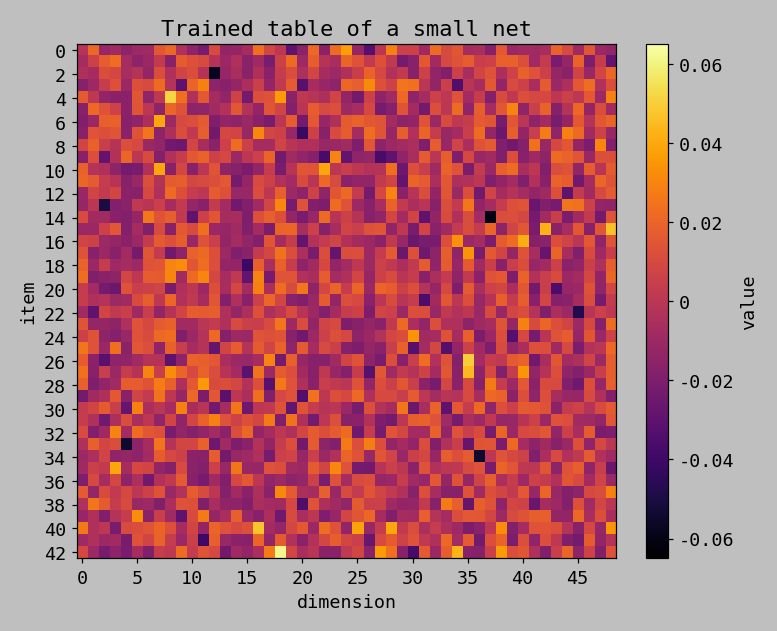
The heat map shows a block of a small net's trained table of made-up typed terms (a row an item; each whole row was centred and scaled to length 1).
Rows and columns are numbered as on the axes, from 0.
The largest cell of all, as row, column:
42, 18
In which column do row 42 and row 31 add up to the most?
17
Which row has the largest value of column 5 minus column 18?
39
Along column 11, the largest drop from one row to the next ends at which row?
29
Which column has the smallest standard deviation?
13
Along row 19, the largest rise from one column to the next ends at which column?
16
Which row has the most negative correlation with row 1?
23
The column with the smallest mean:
15
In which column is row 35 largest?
3
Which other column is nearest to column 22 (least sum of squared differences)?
0
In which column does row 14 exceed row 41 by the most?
11
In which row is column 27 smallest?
9
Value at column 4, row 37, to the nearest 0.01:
0.01
